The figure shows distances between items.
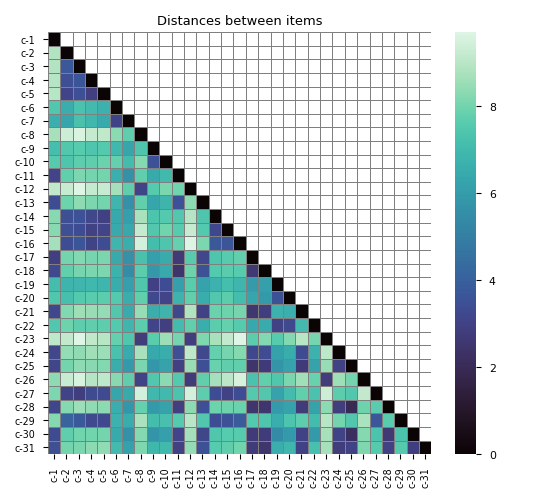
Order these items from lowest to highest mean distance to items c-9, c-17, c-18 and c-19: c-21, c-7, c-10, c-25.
c-25, c-21, c-10, c-7
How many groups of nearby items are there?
5
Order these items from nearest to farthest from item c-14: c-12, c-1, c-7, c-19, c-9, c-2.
c-2, c-7, c-19, c-9, c-1, c-12
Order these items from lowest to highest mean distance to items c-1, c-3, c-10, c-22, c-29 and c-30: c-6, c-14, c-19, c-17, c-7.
c-19, c-17, c-14, c-7, c-6
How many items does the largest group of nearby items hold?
11
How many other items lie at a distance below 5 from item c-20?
4
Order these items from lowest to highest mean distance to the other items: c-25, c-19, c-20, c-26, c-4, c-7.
c-25, c-19, c-7, c-20, c-4, c-26
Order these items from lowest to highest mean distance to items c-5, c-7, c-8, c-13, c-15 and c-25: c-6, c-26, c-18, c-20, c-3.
c-18, c-6, c-3, c-20, c-26
